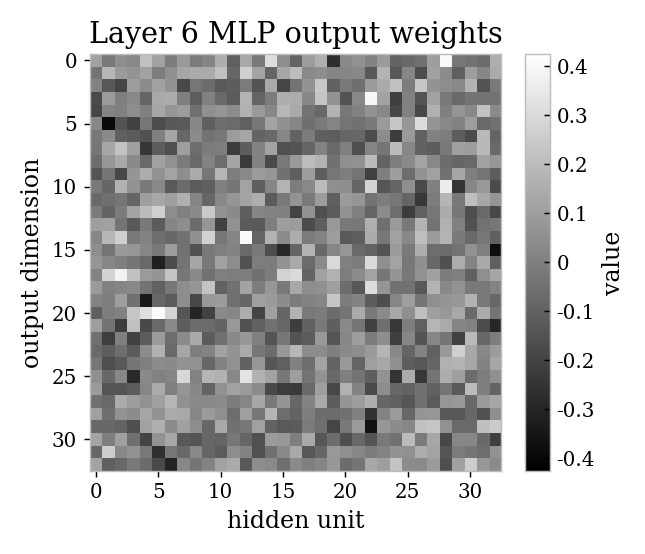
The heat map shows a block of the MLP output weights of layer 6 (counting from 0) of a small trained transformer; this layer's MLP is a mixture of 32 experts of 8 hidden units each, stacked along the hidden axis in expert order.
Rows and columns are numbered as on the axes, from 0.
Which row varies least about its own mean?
27
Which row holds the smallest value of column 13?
20
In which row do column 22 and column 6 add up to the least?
29
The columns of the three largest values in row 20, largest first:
5, 4, 6
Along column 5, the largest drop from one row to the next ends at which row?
21
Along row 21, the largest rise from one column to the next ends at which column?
3
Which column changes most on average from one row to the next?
22
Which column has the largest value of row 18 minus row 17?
9
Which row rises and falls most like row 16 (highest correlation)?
32
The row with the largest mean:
17
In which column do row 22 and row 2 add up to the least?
1
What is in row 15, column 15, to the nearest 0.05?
-0.3
